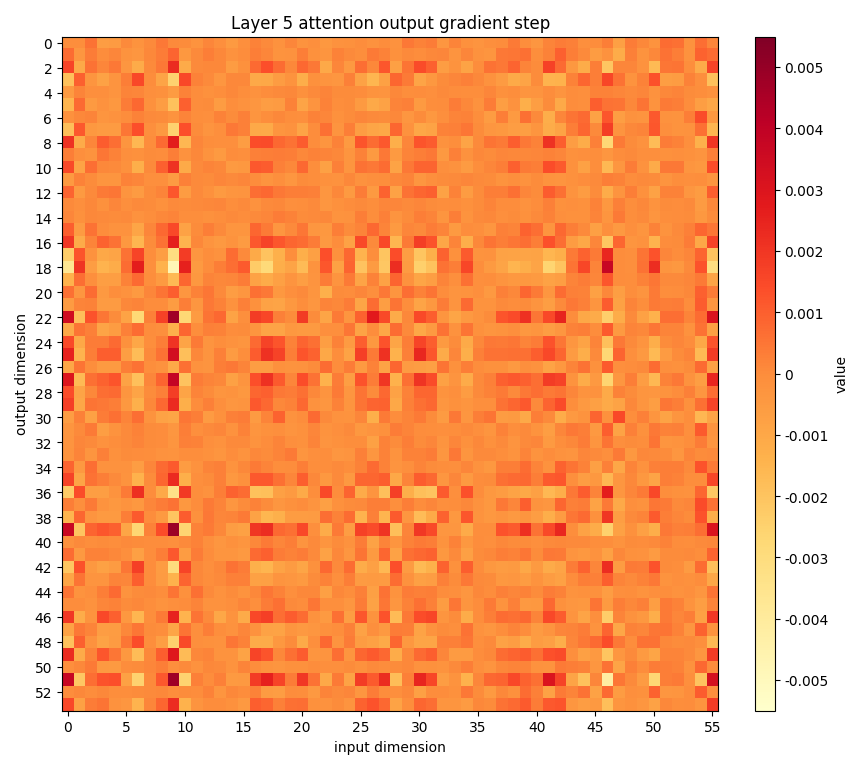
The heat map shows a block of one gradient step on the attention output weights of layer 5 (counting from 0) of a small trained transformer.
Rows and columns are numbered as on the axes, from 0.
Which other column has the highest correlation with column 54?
43
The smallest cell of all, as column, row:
9, 18
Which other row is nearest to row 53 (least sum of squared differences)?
35
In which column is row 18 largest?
46
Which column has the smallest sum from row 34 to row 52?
47
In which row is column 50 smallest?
51
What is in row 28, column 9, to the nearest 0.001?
0.002
